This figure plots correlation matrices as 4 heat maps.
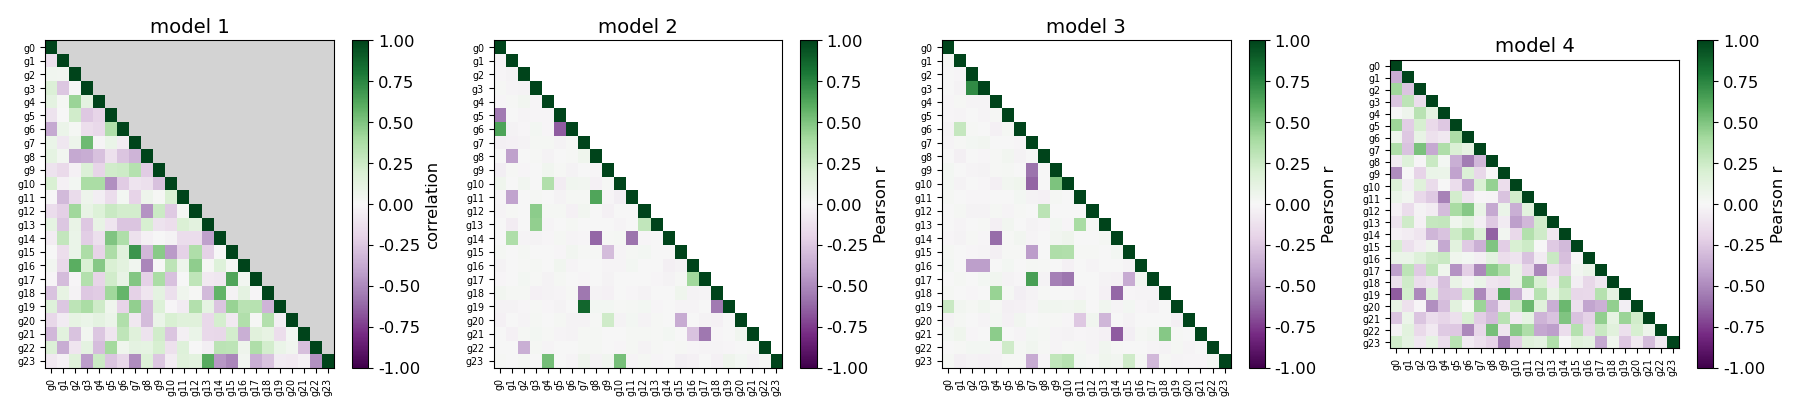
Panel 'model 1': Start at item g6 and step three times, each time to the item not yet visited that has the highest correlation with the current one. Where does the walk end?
g5
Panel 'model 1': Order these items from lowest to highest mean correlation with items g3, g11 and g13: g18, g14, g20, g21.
g14, g18, g21, g20
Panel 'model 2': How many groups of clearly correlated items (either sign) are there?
8
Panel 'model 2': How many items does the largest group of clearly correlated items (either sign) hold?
4
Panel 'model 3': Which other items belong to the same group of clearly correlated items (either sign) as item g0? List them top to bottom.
g19
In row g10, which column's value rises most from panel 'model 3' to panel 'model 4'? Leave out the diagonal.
g7
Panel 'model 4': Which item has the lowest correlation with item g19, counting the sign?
g0
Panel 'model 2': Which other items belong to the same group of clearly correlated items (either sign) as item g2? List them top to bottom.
g22
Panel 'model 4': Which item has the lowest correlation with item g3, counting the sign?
g20
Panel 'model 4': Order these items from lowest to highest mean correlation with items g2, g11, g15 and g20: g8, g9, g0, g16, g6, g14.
g9, g16, g6, g8, g14, g0
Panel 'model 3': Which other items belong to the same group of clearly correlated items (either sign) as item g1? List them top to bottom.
g6
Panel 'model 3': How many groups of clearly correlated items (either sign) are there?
8
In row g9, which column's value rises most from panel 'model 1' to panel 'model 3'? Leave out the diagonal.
g10
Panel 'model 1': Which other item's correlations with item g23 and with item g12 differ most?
g15
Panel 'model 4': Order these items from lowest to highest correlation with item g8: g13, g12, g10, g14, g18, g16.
g14, g12, g13, g18, g16, g10
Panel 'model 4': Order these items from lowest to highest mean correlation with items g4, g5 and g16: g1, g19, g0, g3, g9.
g19, g9, g1, g3, g0
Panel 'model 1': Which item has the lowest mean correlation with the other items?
g8
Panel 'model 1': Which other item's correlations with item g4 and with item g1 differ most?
g16
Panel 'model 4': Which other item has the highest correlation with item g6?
g12
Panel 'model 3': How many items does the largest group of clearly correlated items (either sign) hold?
6
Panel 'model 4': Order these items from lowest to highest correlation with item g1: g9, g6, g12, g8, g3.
g6, g12, g9, g8, g3
